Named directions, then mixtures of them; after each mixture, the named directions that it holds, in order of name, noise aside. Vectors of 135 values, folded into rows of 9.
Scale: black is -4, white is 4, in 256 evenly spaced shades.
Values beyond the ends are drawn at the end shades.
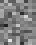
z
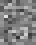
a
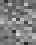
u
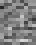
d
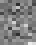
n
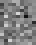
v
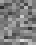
d, n.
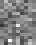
v, z.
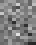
n.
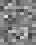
a.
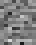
d, z.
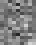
n, z.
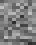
d, n.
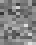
n, v.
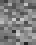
u.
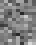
n, z.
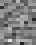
d, z.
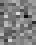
v.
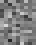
z.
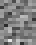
d, z.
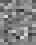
a.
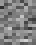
d.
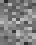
u.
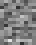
d, z.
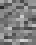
d.
